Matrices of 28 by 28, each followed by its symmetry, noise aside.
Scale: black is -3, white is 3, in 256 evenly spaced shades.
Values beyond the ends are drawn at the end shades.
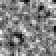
symmetric across the other diagonal.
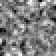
antisymmetric.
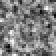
antisymmetric.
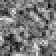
symmetric across the other diagonal.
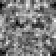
mirrored left to right.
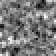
same after a half turn.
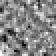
symmetric across the other diagonal.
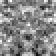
mirrored left to right.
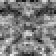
mirrored left to right.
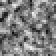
antisymmetric.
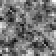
symmetric across the other diagonal.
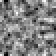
mirrored top to bottom.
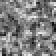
antisymmetric.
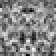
mirrored left to right.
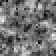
same after a half turn.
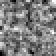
antisymmetric.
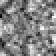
mirrored top to bottom.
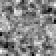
same after a half turn.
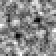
same after a half turn.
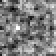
mirrored top to bottom.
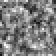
same after a half turn.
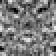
mirrored left to right.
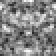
mirrored left to right.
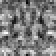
mirrored left to right.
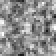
mirrored top to bottom.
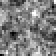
antisymmetric.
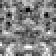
mirrored left to right.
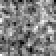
antisymmetric.
